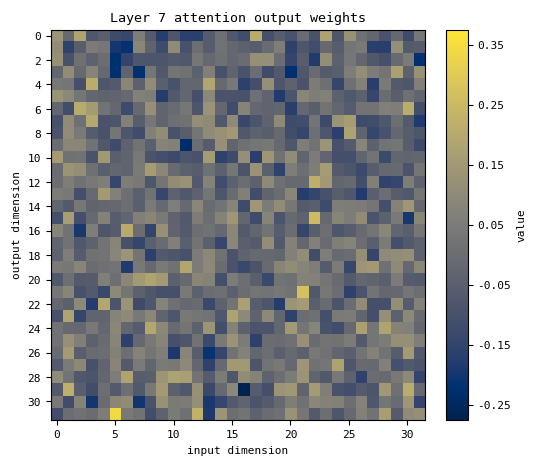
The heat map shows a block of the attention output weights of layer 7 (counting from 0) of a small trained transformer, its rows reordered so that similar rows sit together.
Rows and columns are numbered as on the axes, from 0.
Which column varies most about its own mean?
5
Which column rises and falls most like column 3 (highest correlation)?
13
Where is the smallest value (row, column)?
29, 16
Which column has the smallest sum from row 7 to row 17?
21
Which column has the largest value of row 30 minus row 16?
2
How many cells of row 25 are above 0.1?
5
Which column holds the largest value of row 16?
6
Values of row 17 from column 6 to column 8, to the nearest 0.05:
-0.1 -0.15 -0.05
